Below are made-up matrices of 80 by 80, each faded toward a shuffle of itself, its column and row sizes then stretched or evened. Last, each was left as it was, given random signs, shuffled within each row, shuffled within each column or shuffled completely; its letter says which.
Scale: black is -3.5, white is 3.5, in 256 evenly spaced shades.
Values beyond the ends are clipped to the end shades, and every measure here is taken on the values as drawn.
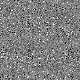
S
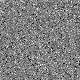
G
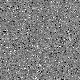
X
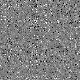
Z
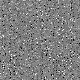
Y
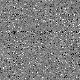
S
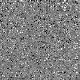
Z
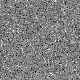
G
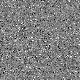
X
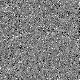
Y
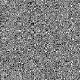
Z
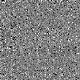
Z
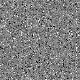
Y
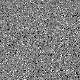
S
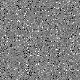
Z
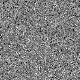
Y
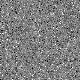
Y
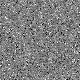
G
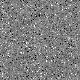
Y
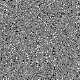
Y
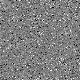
X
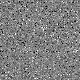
X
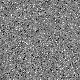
G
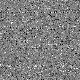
X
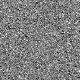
Y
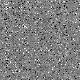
S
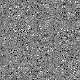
Z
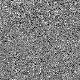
S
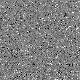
X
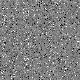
Y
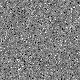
G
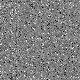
Y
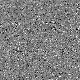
X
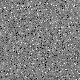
G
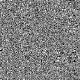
Z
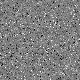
G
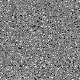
X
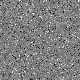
G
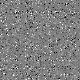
S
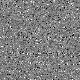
X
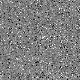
S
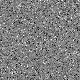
G
